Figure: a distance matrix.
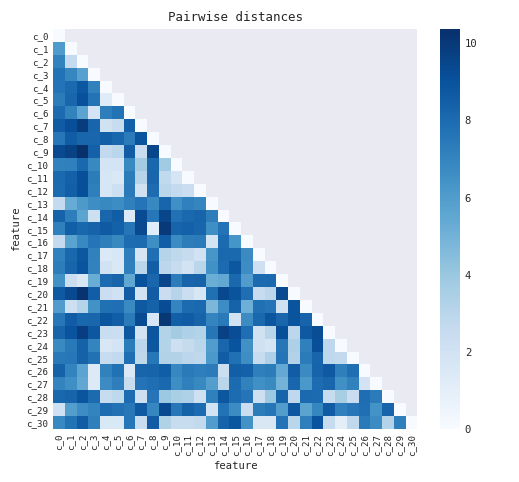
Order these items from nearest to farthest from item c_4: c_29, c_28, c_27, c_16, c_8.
c_28, c_27, c_16, c_29, c_8
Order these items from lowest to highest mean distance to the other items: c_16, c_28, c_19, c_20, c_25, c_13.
c_25, c_28, c_20, c_13, c_16, c_19
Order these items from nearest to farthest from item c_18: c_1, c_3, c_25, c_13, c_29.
c_25, c_13, c_3, c_29, c_1
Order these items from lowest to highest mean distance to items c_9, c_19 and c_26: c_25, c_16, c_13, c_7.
c_25, c_7, c_13, c_16
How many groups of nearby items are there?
5
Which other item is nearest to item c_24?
c_30
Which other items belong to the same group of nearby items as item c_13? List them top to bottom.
c_0, c_16, c_29
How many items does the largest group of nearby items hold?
15
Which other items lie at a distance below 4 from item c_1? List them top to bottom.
c_2, c_19, c_21
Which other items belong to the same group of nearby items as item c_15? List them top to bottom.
c_8, c_22
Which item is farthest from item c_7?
c_2
